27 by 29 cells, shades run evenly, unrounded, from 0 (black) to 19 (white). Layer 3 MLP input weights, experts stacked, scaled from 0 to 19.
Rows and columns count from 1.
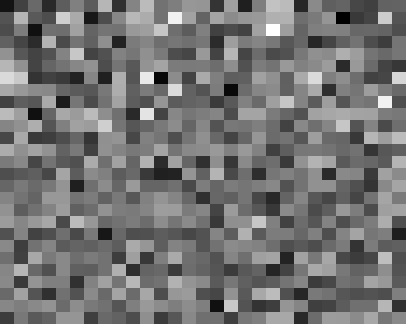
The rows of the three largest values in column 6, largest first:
5, 19, 2
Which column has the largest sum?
11
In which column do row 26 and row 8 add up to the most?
13
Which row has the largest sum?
10
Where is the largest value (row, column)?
3, 20
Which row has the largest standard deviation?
7
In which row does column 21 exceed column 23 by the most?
9
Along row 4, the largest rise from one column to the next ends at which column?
4
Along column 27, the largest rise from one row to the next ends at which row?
8
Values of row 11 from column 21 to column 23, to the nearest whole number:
5 10 8
